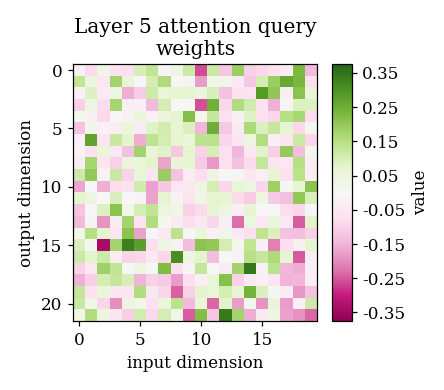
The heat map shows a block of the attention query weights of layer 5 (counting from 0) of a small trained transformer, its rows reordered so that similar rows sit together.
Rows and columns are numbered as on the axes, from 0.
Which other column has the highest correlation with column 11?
3
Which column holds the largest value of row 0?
18
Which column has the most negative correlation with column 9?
12
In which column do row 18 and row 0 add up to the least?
10
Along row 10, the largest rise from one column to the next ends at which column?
16
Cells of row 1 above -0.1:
18
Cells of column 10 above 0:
12
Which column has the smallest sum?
17
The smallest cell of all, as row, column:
15, 2
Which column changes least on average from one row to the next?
9
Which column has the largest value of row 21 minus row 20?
13
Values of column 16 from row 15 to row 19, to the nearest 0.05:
-0.2 0.15 0.15 -0.05 0
